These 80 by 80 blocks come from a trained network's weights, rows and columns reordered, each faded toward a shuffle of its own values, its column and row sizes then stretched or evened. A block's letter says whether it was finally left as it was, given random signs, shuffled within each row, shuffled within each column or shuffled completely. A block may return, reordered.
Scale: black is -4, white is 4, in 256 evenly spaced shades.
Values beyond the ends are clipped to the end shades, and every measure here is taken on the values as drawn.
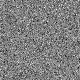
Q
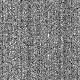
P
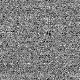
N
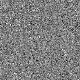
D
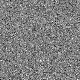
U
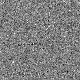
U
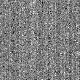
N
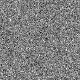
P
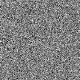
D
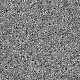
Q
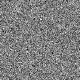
P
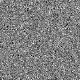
D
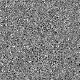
D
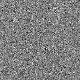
D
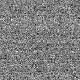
N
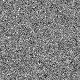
Q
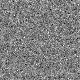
Q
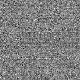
N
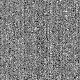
N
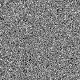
P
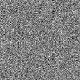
N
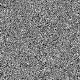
P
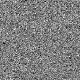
N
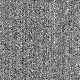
P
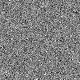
U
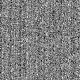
P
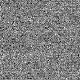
N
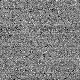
U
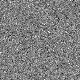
U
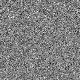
U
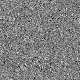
U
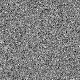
U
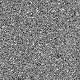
U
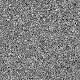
U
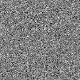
D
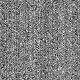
P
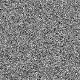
P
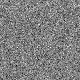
Q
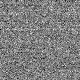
U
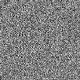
N
